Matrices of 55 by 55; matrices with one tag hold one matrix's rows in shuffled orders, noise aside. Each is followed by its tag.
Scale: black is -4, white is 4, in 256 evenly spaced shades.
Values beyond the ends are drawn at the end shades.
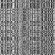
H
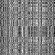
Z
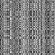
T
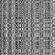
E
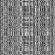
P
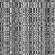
T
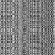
H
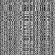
P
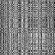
Z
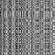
E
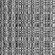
E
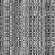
T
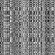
T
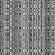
T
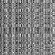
E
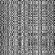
Z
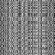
Z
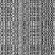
H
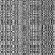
H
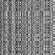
E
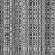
T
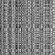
E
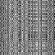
Z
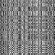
Z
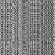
H
